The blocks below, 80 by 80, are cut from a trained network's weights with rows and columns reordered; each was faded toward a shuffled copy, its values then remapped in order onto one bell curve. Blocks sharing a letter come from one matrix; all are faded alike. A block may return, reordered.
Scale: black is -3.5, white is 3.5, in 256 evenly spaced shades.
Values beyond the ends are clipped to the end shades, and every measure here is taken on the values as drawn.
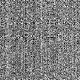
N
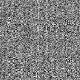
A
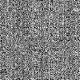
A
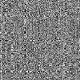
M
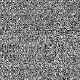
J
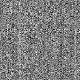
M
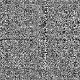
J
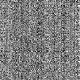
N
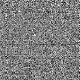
J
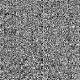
M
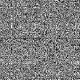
J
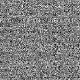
J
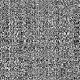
M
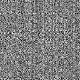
A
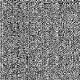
A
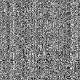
N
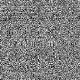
J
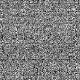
J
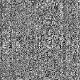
M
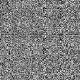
J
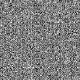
M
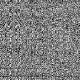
J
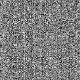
M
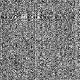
A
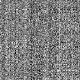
N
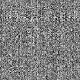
A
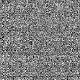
J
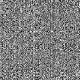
A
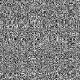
M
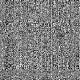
M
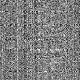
N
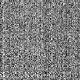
N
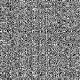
A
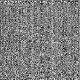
M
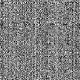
N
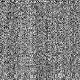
A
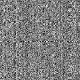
A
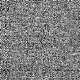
J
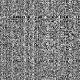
N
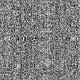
A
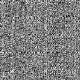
A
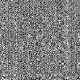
M
